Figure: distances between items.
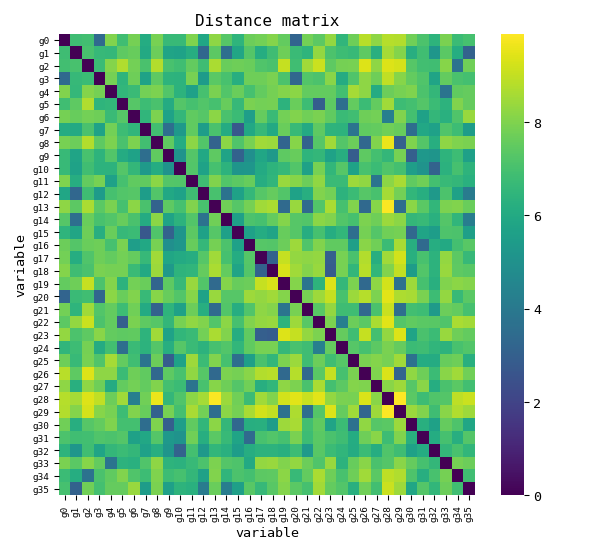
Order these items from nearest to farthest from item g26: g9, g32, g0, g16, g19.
g19, g32, g9, g16, g0
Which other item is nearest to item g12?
g1
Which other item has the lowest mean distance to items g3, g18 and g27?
g17
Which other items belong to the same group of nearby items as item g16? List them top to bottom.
g31
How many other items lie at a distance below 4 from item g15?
4
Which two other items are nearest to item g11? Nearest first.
g27, g4
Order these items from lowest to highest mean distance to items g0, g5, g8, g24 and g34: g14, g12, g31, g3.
g3, g12, g31, g14
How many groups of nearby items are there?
12
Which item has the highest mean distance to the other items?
g28
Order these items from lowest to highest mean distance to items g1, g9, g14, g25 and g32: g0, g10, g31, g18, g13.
g10, g31, g18, g0, g13
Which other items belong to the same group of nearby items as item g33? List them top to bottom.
g4
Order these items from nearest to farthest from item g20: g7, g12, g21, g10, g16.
g12, g7, g10, g21, g16
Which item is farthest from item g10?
g22
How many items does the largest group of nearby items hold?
6
